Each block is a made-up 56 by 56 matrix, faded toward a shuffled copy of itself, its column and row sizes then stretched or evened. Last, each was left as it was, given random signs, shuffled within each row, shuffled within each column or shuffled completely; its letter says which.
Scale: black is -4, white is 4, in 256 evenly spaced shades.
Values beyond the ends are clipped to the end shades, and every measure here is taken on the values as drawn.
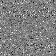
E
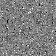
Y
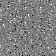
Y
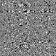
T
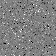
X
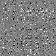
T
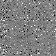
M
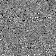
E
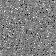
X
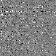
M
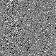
Y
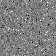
X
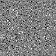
T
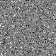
E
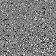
M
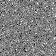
X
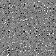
M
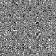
T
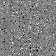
Y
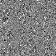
Y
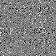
M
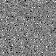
E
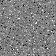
X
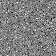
X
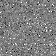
E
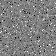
X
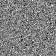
X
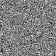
Y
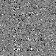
M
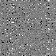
T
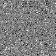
M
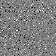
M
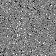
X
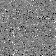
E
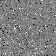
E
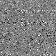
E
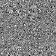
M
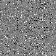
M
